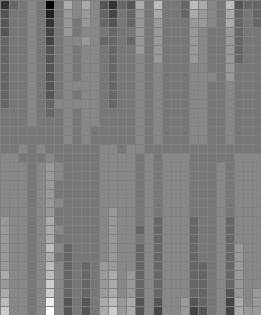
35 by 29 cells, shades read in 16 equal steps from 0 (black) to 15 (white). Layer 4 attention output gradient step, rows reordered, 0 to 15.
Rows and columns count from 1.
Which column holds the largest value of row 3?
26
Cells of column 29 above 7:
18
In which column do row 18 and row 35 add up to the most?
6
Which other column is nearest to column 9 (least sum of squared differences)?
24
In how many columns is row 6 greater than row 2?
7
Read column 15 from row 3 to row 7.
6 7 6 7 7
